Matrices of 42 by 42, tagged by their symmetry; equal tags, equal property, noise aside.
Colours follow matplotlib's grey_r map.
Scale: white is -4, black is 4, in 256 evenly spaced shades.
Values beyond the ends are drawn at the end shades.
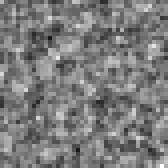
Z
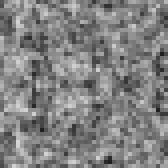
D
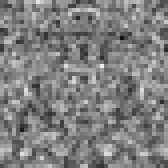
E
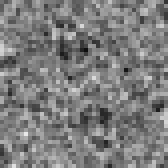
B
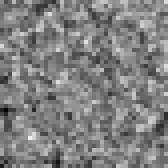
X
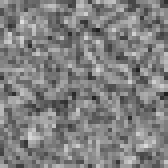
X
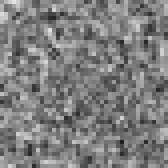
Z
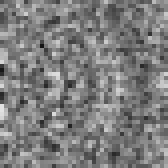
D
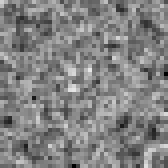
Z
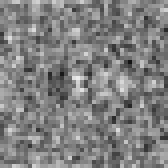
D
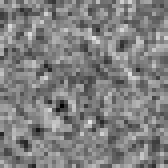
X
